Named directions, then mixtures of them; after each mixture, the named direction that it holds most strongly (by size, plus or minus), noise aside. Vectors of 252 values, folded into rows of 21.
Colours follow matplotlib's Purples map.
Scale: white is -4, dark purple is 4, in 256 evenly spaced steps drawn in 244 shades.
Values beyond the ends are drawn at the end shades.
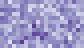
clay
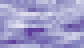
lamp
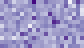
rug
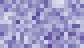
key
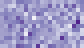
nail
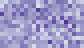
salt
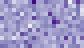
rug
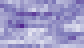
lamp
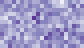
key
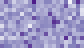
rug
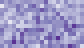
key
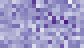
salt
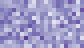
rug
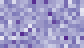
rug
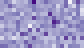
rug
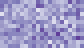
salt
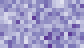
key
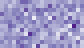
nail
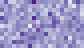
rug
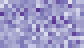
salt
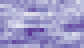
lamp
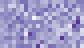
nail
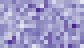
key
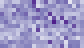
salt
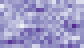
lamp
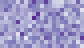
key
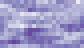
lamp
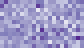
salt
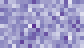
clay
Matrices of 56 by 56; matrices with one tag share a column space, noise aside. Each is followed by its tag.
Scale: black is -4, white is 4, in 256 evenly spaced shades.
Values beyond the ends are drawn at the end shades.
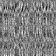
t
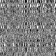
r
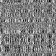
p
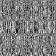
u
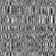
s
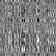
p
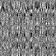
t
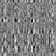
p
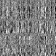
u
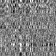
r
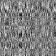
t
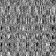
s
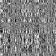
p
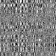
r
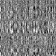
u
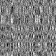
s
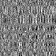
s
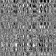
r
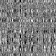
p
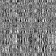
p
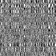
r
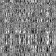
p
